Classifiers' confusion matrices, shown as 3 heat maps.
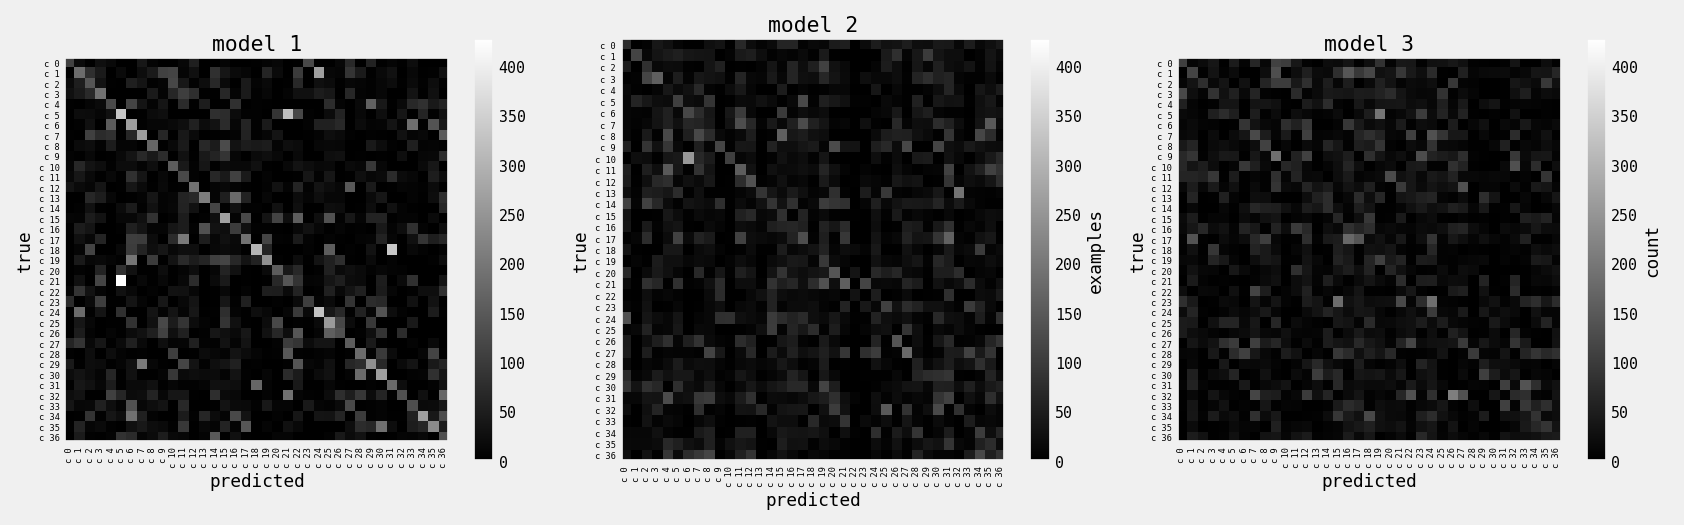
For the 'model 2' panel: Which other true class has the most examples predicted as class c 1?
c 5
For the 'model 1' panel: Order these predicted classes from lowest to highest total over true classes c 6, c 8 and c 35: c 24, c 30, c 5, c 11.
c 5, c 24, c 11, c 30
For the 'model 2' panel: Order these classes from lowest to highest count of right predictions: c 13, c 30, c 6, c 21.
c 30, c 13, c 6, c 21
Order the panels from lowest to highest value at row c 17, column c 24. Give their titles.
model 1, model 2, model 3
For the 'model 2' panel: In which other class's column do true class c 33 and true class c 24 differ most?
c 0
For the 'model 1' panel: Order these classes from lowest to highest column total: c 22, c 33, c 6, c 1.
c 33, c 1, c 22, c 6
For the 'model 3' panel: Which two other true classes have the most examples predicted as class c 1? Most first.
c 17, c 9
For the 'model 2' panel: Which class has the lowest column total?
c 22
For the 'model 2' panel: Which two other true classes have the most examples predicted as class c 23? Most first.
c 21, c 27
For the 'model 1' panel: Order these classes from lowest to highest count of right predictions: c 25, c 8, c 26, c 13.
c 26, c 8, c 13, c 25
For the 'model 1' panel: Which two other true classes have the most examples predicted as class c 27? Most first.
c 12, c 33
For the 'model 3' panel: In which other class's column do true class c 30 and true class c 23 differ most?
c 24
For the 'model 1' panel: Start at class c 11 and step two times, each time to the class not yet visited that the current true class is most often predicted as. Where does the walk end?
c 13
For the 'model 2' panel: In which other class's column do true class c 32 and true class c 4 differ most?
c 25
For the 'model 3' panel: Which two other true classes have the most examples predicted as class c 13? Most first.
c 30, c 29
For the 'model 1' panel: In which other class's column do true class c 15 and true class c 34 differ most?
c 6
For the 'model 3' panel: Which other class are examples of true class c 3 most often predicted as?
c 0
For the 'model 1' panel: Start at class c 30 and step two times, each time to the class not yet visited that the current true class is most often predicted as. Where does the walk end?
c 21
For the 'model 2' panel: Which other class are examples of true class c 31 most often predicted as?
c 4
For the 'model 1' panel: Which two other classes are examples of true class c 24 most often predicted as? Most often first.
c 1, c 30
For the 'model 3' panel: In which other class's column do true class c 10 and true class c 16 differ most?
c 32
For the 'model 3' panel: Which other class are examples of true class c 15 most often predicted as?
c 18
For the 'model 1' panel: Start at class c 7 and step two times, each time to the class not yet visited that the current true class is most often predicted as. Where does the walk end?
c 14
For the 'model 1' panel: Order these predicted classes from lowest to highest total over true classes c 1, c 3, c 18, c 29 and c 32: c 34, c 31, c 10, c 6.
c 34, c 6, c 10, c 31
